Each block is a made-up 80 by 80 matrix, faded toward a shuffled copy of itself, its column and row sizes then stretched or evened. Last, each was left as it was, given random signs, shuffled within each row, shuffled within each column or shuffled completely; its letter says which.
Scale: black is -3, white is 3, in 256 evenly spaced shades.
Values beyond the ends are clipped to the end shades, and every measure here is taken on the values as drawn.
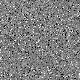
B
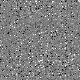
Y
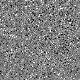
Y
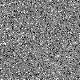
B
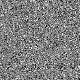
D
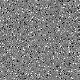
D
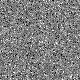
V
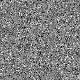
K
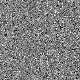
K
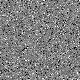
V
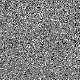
Y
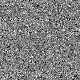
B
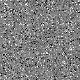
Y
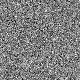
V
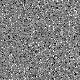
K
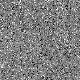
K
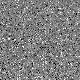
B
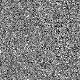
Y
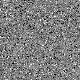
B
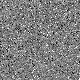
V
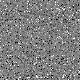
Y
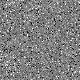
K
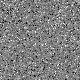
V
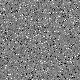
V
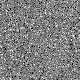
V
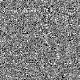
D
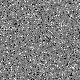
V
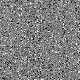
K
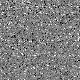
B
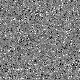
B
